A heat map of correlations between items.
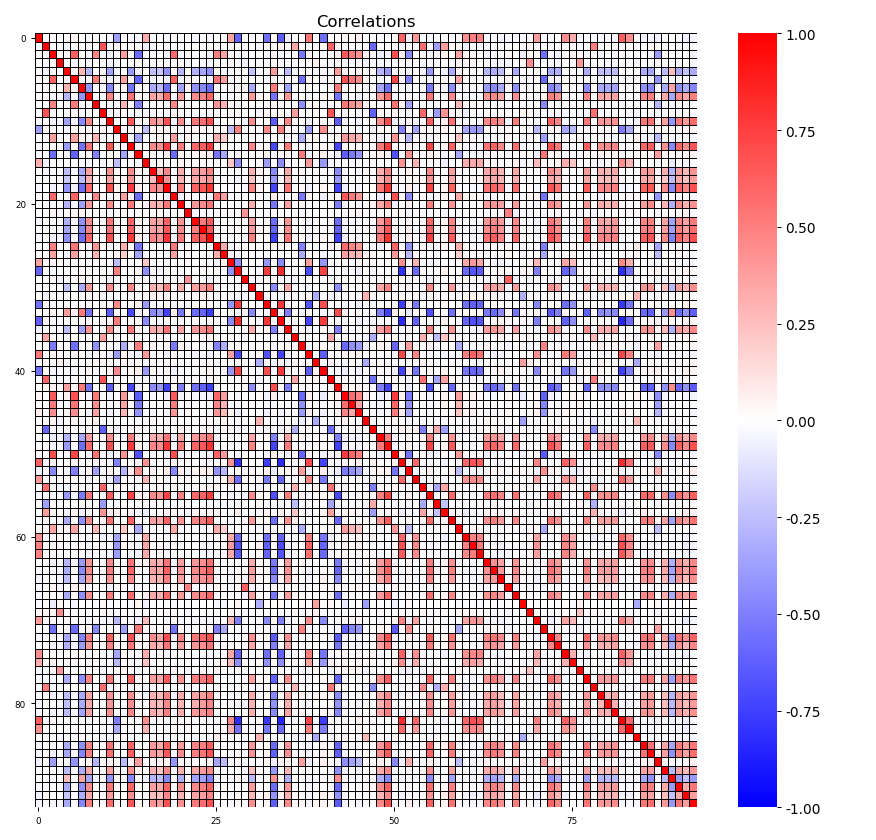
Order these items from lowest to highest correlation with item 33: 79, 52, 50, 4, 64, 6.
64, 79, 52, 50, 4, 6
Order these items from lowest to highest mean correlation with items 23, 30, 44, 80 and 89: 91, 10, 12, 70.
70, 12, 91, 10
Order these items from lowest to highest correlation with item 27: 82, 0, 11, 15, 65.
11, 65, 15, 0, 82
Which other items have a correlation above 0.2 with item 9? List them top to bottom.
1, 36, 41, 54, 57, 78
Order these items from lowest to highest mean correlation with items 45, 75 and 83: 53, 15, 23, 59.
23, 59, 15, 53
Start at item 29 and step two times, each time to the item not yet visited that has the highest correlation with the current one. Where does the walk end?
21
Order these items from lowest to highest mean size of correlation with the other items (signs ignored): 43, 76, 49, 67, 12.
76, 12, 43, 67, 49
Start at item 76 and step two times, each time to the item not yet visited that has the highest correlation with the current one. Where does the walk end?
69
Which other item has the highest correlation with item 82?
51
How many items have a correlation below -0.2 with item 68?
3
